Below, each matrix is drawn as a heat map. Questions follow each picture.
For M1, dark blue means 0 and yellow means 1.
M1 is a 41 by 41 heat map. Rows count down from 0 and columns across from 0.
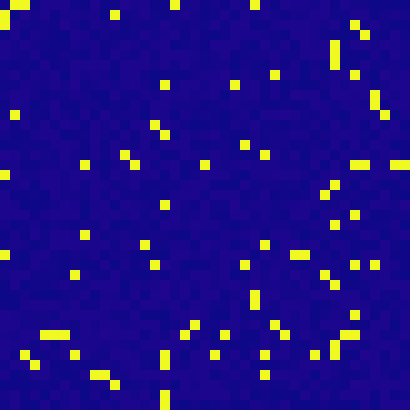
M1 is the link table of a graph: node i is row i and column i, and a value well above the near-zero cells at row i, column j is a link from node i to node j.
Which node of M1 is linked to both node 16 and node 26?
node 35
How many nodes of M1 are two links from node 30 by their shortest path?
2
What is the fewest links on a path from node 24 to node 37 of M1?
2
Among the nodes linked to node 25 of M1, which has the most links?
node 0
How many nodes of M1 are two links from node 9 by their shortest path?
2
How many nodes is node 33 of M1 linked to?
8
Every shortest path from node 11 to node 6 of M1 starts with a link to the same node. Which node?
node 1
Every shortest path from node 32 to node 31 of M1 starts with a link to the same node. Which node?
node 27
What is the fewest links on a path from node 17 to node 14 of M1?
6
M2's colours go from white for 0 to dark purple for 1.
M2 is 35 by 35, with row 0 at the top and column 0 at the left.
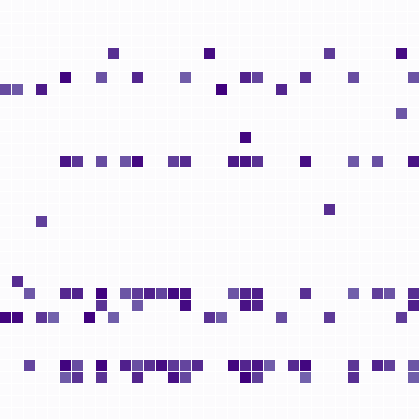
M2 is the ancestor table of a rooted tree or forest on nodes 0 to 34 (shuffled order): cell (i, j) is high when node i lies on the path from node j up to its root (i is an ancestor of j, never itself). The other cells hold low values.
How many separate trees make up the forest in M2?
3
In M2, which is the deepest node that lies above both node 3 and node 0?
7
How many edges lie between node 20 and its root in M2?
7
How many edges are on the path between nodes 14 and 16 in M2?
5
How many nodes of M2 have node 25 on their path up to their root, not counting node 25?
6
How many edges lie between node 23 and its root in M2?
2
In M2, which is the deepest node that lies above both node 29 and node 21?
6
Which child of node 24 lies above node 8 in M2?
13
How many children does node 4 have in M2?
2
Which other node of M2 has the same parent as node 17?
9
